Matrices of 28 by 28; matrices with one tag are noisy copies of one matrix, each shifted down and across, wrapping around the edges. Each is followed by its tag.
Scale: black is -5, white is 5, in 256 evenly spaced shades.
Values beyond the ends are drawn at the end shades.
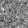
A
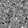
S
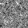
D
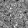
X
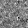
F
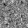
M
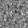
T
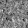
T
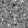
M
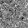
X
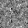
F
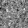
T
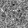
D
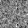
F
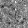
X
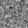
S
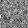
F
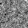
A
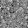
S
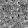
F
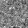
S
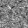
D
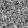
D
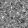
M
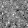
X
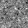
D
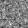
M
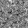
A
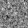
M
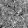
X
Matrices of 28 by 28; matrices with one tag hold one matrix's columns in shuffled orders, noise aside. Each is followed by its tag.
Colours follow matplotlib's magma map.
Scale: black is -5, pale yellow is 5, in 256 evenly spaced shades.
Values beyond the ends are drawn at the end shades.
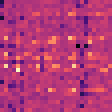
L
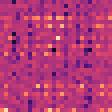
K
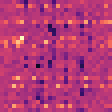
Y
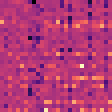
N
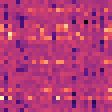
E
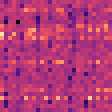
E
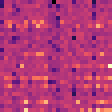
N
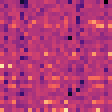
N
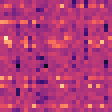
Y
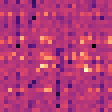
L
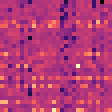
N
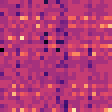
K
